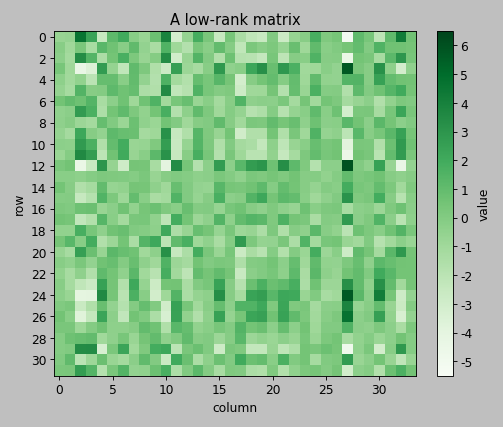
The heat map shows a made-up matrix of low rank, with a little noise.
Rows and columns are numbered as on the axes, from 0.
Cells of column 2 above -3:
28
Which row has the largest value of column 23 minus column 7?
19
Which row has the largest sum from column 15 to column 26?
12
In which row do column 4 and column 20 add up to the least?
29
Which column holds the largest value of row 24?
27
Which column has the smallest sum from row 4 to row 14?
17
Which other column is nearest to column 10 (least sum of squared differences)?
32
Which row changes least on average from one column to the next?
13
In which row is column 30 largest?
24
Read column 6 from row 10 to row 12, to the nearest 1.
2 2 -3
